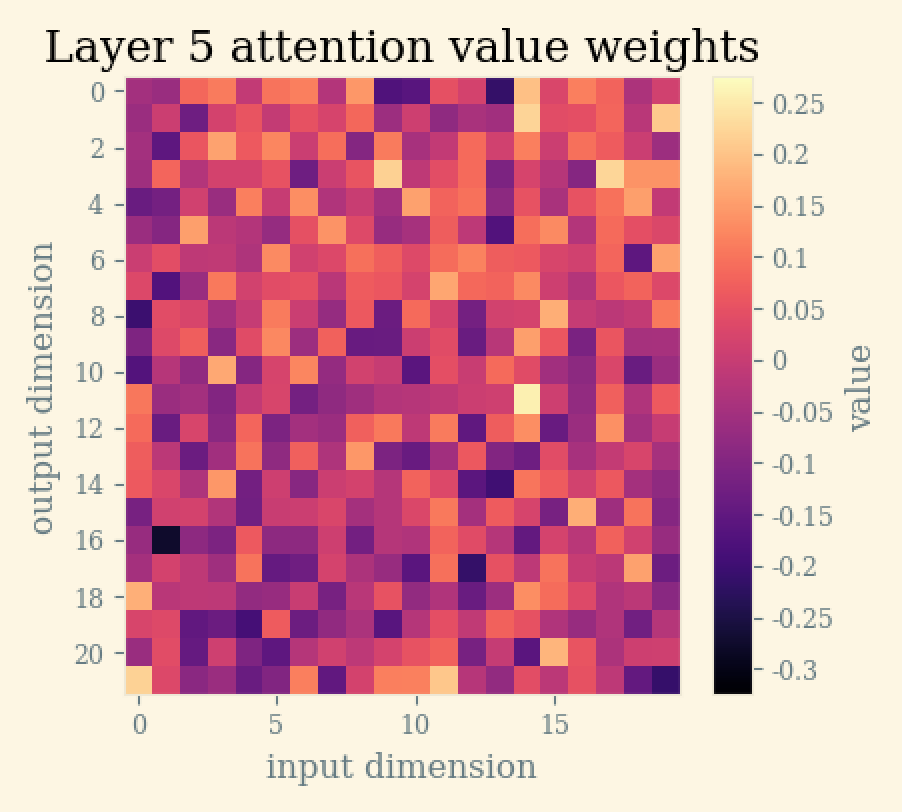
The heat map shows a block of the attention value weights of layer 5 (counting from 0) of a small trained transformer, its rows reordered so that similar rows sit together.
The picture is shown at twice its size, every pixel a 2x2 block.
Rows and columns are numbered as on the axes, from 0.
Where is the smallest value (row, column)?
16, 1
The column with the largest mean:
14
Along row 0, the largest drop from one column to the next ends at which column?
9
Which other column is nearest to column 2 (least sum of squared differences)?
7
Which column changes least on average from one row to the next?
17
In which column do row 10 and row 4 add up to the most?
6
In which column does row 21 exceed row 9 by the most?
0
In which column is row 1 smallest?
2
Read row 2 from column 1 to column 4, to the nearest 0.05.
-0.15 0.05 0.15 0.05
